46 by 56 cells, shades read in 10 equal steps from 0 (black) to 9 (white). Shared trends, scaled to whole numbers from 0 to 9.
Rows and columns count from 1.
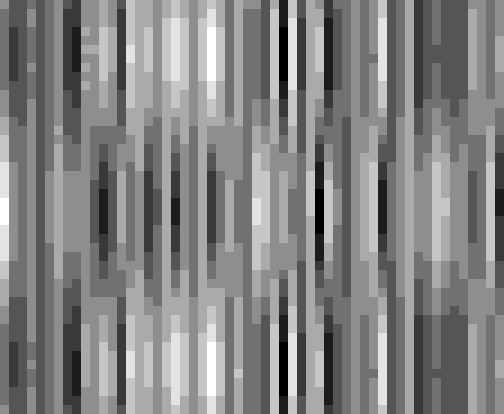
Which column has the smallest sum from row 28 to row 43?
32
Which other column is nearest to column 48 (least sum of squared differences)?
52
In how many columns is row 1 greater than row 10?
8
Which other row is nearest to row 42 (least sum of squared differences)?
7
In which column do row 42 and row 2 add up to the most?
24
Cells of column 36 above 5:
20
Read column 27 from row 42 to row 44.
7 6 6
